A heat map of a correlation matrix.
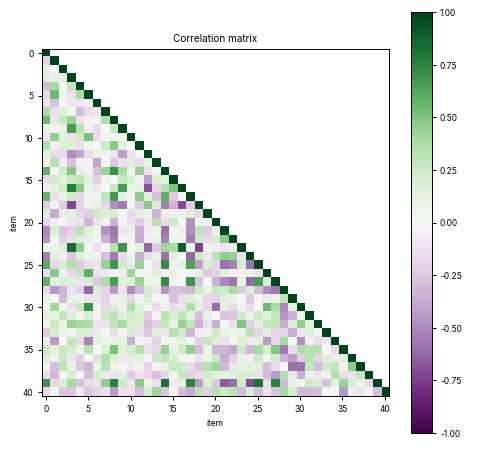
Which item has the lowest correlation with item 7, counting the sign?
21
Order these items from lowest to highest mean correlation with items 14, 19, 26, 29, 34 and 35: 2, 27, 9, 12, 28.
28, 12, 2, 9, 27
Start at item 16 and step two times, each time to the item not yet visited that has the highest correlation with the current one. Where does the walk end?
3
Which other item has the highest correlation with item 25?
39
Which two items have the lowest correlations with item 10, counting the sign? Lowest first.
28, 34
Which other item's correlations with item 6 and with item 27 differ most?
14
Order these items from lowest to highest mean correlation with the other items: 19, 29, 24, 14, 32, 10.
24, 29, 19, 10, 32, 14
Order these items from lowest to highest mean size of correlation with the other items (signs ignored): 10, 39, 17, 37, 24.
10, 37, 24, 17, 39
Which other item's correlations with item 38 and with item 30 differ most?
5
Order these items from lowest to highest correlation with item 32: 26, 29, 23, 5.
29, 26, 5, 23
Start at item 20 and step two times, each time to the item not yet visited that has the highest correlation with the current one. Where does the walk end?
36
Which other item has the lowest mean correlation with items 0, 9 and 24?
18
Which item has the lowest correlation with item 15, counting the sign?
12
